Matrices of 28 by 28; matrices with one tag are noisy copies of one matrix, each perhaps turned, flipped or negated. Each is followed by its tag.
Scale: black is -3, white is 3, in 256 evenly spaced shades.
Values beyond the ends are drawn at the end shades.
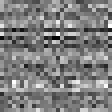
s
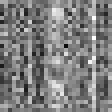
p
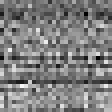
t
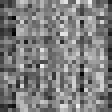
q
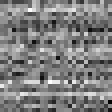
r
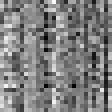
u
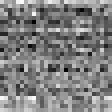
q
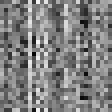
s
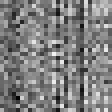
t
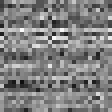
s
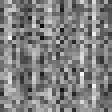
r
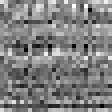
u
